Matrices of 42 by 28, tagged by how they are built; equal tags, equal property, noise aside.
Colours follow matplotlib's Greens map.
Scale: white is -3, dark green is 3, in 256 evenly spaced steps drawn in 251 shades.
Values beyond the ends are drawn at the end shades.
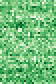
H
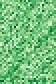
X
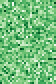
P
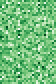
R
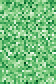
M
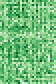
H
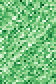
X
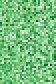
P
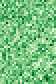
X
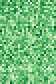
M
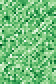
X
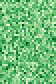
P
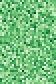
P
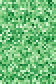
M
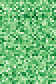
M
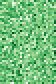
R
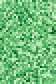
P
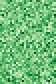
M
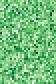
P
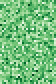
P
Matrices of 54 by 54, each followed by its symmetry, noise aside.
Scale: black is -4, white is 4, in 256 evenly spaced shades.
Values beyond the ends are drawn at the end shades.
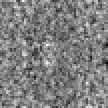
mirrored top to bottom.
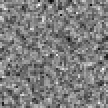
symmetric across the other diagonal.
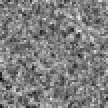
symmetric across the other diagonal.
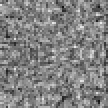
mirrored top to bottom.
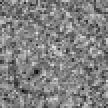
symmetric across the other diagonal.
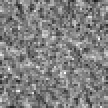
same after a half turn.
